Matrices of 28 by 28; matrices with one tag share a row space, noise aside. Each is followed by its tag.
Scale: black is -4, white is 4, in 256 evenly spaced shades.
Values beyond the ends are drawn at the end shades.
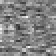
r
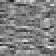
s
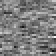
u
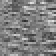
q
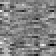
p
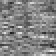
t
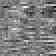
q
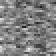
r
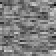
u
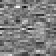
r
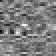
r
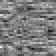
t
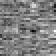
u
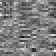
u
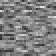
r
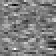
q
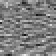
r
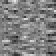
q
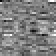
u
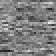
t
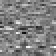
r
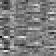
p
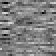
t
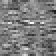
q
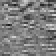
q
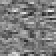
q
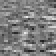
q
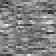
t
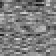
r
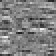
t
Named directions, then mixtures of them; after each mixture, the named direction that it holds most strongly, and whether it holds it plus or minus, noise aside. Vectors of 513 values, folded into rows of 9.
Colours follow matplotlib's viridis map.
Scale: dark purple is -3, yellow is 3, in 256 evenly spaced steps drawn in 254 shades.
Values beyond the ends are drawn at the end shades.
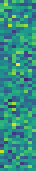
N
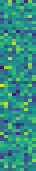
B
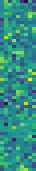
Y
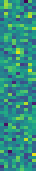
Y, plus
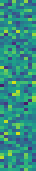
B, minus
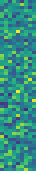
B, minus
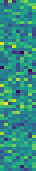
Y, minus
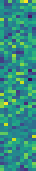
Y, minus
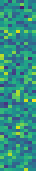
B, minus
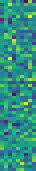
B, plus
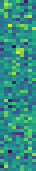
N, plus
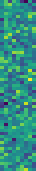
Y, plus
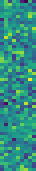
Y, plus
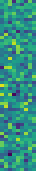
B, plus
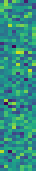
N, plus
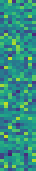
B, plus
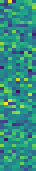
N, minus
